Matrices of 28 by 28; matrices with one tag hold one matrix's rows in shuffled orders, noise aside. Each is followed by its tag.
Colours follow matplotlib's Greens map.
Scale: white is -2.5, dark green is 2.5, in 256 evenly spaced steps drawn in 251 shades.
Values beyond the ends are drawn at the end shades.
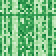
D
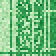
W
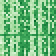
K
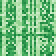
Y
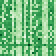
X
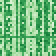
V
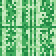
Y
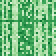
D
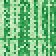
K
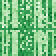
D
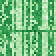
X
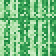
K
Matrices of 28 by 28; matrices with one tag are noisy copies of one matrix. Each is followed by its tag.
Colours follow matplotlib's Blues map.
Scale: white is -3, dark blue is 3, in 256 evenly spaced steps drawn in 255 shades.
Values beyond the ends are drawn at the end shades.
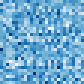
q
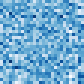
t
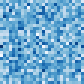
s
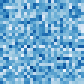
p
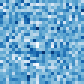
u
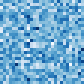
u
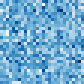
s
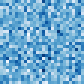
s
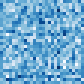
q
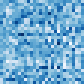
q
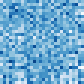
t
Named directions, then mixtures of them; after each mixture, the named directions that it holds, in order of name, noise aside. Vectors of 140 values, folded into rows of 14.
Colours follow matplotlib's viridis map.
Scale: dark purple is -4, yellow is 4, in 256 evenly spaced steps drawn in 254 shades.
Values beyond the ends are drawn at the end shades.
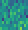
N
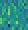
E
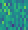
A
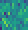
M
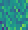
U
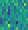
E.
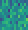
E, M, N.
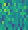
A.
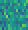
M, U.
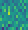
E, U.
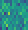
A, M.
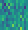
A.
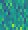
A.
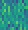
A, E, N.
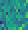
U.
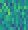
A.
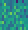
A, E, N.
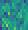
M, U.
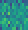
E, M, N.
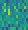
A, E, U.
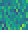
U.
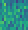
A, E, N.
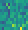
A, N, U.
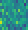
E, U.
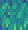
M, N, U.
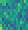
A, M, U.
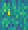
A, E, M.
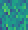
A, M, U.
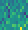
A, N, U.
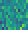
U.
